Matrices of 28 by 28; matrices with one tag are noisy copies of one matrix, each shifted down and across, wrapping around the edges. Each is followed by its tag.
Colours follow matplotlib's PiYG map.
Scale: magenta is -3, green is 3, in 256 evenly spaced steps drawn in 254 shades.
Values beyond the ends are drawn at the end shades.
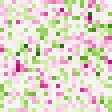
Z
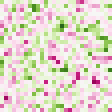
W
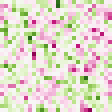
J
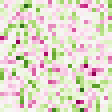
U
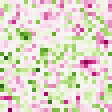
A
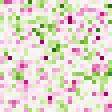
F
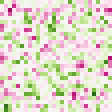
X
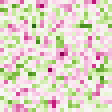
X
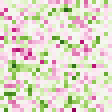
U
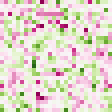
Z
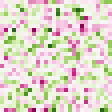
X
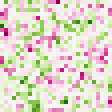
F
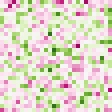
U
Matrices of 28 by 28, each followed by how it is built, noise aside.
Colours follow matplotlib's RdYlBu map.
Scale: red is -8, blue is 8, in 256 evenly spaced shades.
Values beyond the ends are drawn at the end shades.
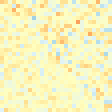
upper triangular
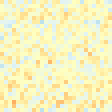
repeating columns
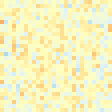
blocks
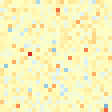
sparse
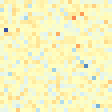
sparse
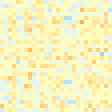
blocks
